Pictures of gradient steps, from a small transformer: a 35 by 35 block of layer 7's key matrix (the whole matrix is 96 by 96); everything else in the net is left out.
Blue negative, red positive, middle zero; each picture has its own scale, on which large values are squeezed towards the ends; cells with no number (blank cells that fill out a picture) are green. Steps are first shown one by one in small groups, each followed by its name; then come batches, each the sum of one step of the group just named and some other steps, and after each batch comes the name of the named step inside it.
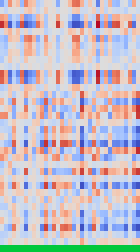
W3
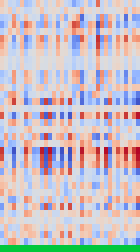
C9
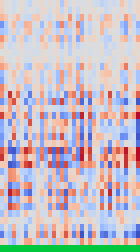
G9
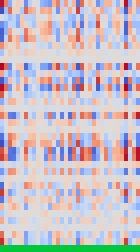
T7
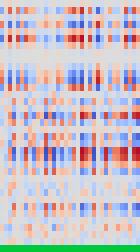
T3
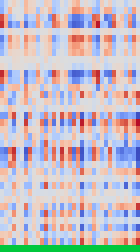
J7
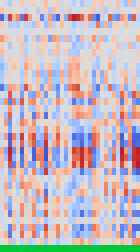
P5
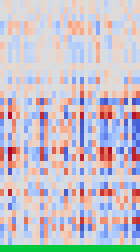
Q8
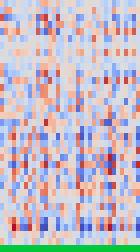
G9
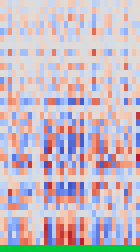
G9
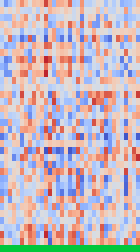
C9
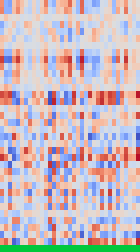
G9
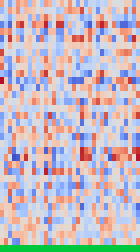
T3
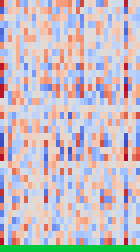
T7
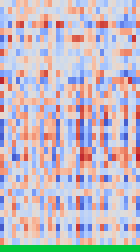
T3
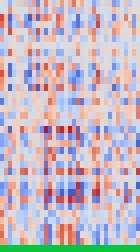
W3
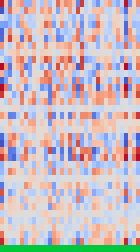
T7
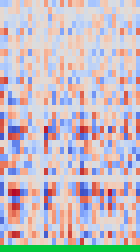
J7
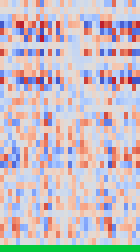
C9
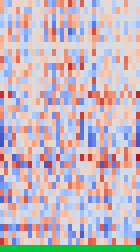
G9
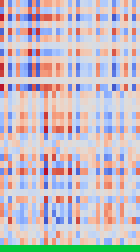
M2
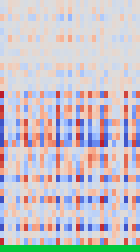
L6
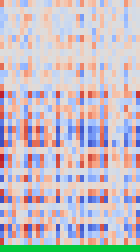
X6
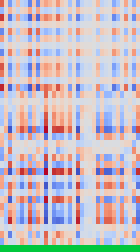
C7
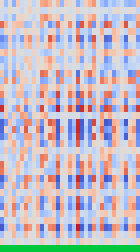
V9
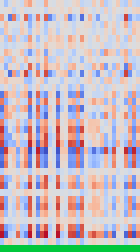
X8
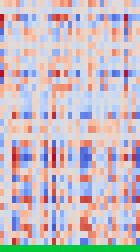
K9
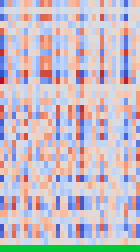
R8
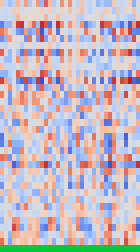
V9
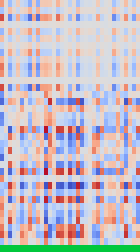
C7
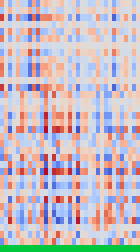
M2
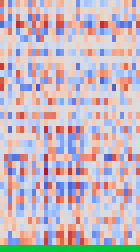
M2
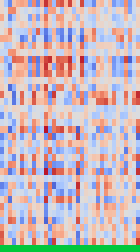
C7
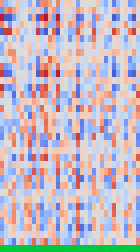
V9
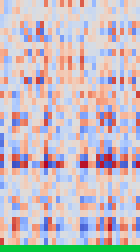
X6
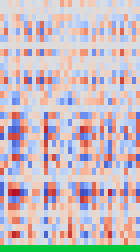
K9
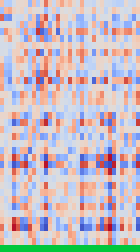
X8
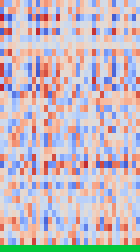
M2
